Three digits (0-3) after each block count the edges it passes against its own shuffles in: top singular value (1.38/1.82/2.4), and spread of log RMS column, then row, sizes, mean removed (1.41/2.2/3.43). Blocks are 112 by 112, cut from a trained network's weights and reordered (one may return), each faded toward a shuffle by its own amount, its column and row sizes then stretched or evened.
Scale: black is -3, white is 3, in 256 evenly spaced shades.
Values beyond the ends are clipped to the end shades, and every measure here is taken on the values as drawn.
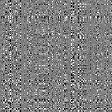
3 3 2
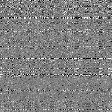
3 1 3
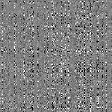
2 3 2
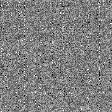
0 2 0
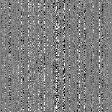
2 3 0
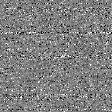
1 1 2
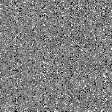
1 2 1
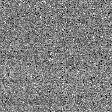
0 1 0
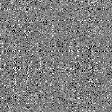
2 2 2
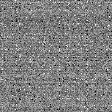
1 2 1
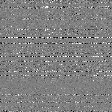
2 0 3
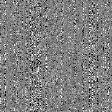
1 3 0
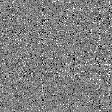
1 1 1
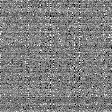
2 2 0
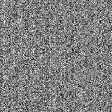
1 1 0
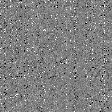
0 2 1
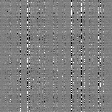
3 3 0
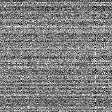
3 2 1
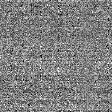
1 2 1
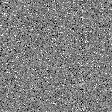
0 0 0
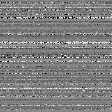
3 0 3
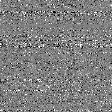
0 1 3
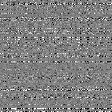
2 0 3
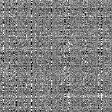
2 3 0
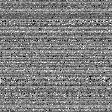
3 0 2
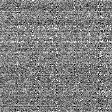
2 2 1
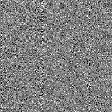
2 1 0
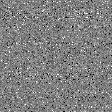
0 0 2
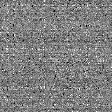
1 2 1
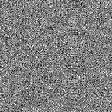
2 0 0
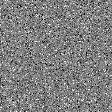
0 1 1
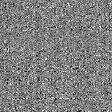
1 0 2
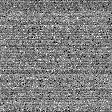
2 0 0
